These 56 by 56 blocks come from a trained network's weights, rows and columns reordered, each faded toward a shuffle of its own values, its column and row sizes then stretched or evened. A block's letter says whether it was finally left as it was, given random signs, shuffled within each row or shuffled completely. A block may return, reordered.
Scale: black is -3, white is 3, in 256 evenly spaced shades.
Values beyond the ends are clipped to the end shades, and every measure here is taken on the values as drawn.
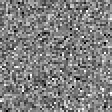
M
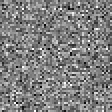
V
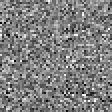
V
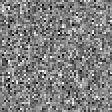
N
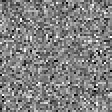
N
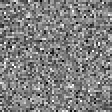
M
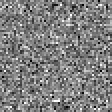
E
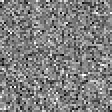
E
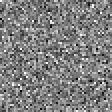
M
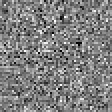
V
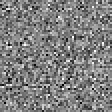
V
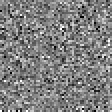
N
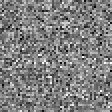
V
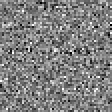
E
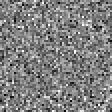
E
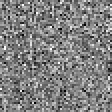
N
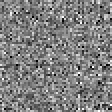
N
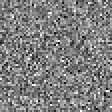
M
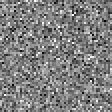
M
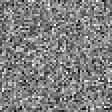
E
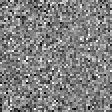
N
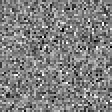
E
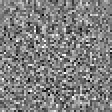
V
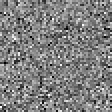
N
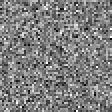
N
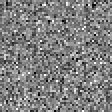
E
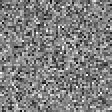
M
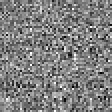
V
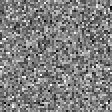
M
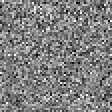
E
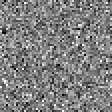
V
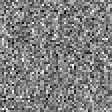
V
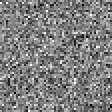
V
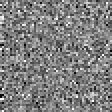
N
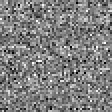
E
